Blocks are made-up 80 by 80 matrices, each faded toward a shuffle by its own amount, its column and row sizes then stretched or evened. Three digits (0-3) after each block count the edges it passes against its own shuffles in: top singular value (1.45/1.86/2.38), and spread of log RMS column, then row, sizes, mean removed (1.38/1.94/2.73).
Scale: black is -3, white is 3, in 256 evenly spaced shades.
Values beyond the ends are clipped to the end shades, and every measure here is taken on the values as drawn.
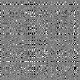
3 3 3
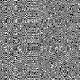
3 2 0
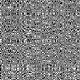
3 2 2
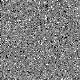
0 1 1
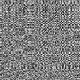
3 2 2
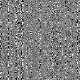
2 3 1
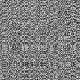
3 2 0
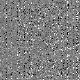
0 3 0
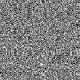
2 1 1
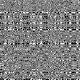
3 0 3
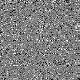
2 0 2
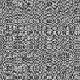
3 1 1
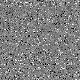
0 0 2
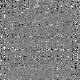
0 3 3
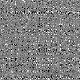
2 2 3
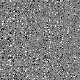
1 2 0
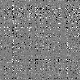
0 3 3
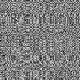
3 1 0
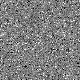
0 0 1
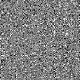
1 2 2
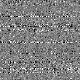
2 1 3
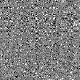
2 1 2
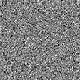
2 0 0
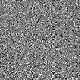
2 0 1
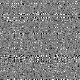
2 1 3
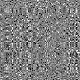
3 2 0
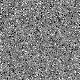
0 1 0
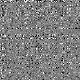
1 2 3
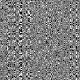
3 3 0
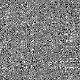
1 2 2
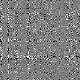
2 3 3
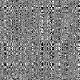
3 3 2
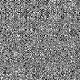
2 0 2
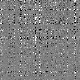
0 3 3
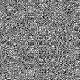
2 0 0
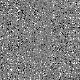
1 2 0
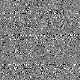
1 2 3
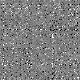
1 2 2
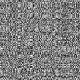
3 1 1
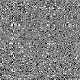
2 1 2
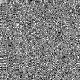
2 0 1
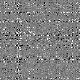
2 2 3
